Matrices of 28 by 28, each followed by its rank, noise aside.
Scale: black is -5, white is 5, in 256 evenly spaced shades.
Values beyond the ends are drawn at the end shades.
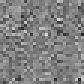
five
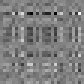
one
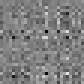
two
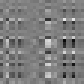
one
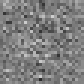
five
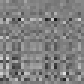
two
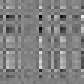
one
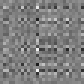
one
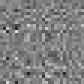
four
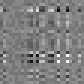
one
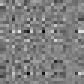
three
